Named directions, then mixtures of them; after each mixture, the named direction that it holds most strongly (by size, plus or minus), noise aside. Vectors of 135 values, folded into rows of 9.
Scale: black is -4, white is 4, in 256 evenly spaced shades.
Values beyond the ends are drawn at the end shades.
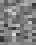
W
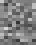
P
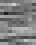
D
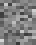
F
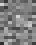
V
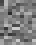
P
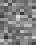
F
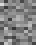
V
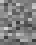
P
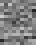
F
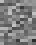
P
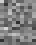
P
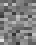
F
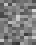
F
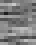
D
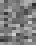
W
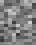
W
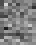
P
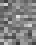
V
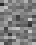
V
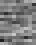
D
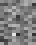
W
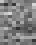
P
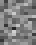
W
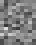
P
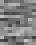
D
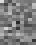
P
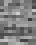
D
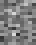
W
